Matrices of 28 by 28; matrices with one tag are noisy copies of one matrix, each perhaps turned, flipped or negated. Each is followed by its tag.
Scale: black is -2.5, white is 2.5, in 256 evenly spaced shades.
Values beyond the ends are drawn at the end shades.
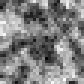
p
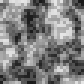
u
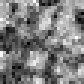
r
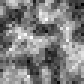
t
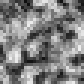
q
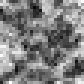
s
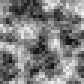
t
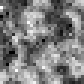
u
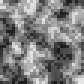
u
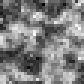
u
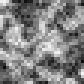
p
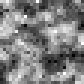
u
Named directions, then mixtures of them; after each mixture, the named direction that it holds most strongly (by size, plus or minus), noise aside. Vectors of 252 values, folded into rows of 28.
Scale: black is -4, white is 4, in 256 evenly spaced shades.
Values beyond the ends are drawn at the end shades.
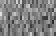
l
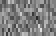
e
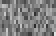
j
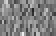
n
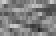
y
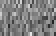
l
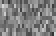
j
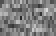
y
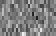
e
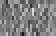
n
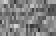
y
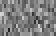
e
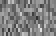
e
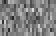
e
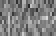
l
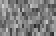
j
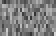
j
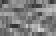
y
